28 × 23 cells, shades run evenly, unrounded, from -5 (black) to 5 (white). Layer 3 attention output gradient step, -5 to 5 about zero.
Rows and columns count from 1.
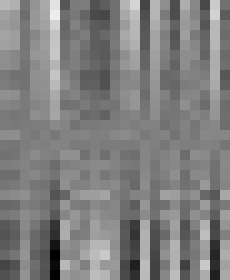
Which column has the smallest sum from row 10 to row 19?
11
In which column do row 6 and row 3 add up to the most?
6
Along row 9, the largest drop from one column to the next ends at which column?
23
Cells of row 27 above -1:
14
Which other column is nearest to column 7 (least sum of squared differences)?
21
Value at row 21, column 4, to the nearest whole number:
0
